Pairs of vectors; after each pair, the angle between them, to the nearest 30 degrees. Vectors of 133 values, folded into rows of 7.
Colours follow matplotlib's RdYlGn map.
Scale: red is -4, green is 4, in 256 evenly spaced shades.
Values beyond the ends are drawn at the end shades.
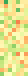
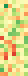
120 degrees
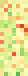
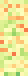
30 degrees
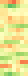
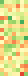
120 degrees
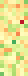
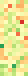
60 degrees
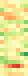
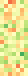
60 degrees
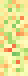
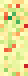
60 degrees
